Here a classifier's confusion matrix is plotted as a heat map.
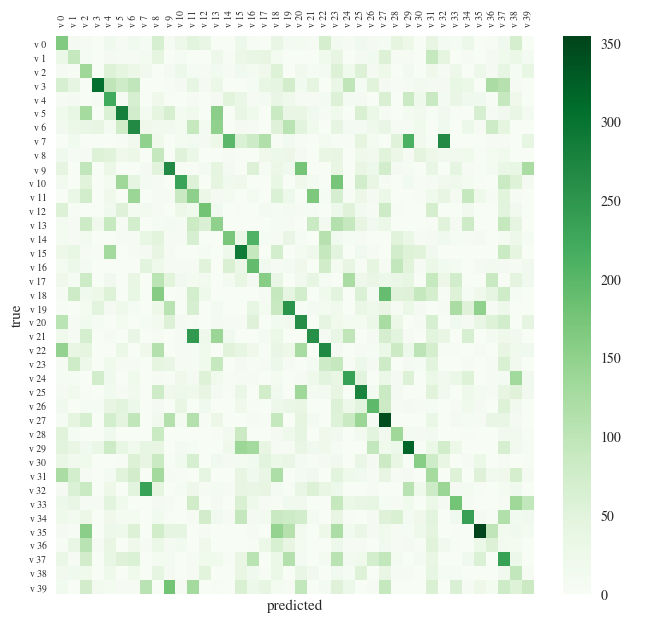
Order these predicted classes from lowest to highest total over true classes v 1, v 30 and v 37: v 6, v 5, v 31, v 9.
v 9, v 5, v 6, v 31
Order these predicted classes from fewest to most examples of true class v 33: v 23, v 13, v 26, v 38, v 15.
v 13, v 26, v 15, v 23, v 38
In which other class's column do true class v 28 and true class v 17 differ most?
v 24
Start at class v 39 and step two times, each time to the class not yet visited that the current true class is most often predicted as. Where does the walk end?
v 20
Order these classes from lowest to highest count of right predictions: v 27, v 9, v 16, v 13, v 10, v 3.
v 13, v 16, v 10, v 9, v 3, v 27
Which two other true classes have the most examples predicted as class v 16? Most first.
v 14, v 29
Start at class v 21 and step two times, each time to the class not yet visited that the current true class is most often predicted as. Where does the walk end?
v 6
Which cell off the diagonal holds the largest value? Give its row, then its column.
v 7, v 32
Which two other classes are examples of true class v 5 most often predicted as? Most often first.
v 13, v 2
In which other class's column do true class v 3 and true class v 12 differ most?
v 36
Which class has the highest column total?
v 27
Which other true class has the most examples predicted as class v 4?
v 15
